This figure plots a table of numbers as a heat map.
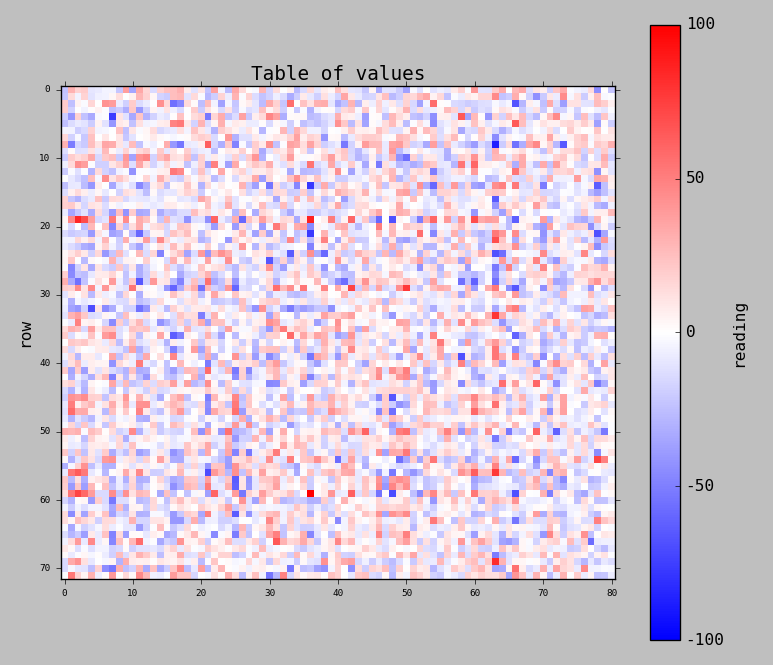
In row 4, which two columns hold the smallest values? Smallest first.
7, 21
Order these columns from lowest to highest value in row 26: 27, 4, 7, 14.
4, 7, 27, 14
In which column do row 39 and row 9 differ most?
58
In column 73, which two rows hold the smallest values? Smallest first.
8, 57
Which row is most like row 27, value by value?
16
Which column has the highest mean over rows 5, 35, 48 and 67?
66
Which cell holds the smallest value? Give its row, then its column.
8, 63
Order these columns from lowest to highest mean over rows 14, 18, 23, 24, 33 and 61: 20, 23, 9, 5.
9, 20, 5, 23
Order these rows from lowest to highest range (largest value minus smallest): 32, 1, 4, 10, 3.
3, 1, 10, 32, 4
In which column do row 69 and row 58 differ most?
63
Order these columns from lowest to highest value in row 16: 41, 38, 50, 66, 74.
41, 38, 74, 50, 66
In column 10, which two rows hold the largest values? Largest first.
29, 50
